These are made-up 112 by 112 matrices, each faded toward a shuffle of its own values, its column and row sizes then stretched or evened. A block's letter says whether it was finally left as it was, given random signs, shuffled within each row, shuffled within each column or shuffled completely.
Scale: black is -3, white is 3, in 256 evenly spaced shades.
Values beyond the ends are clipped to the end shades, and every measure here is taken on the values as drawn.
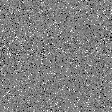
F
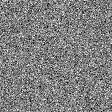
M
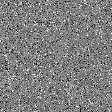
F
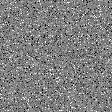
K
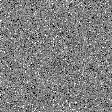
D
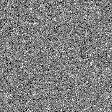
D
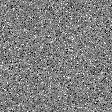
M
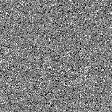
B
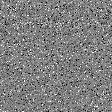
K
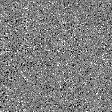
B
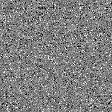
B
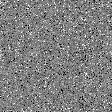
D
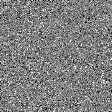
B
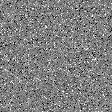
K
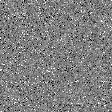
F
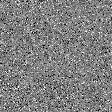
K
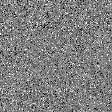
F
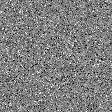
M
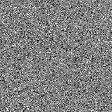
B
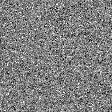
D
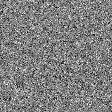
K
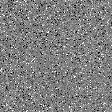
B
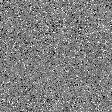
K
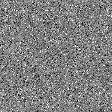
F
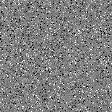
F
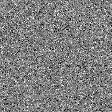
F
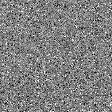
F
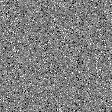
D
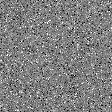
D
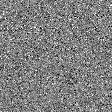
K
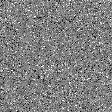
F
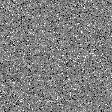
D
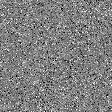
K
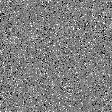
D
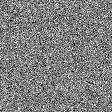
M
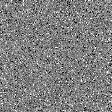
B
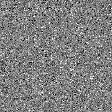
B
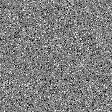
K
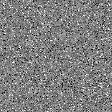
F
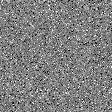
M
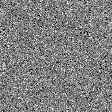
D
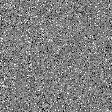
D
